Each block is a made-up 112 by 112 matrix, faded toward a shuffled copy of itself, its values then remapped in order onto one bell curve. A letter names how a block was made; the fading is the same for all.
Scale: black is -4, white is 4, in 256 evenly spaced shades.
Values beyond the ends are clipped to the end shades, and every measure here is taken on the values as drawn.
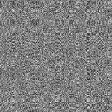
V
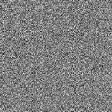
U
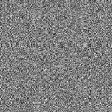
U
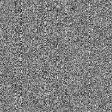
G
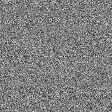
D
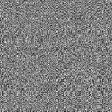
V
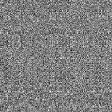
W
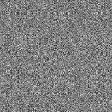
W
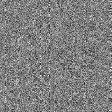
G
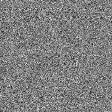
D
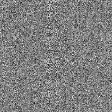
G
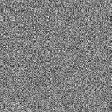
W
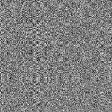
V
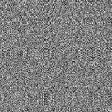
U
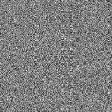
U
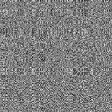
V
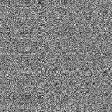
W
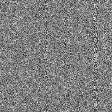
G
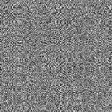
V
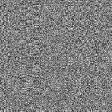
W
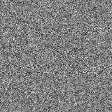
D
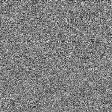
D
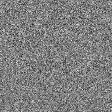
D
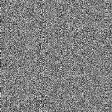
G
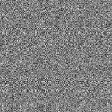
V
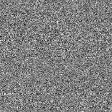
D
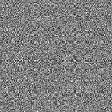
V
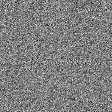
D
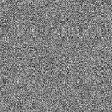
U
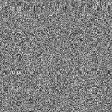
W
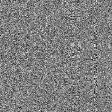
G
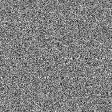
D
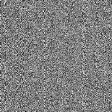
G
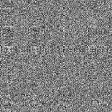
U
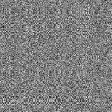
V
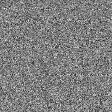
D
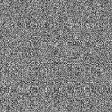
U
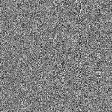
G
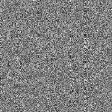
G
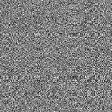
V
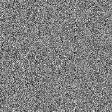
G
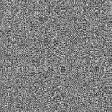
W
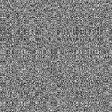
V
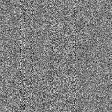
G
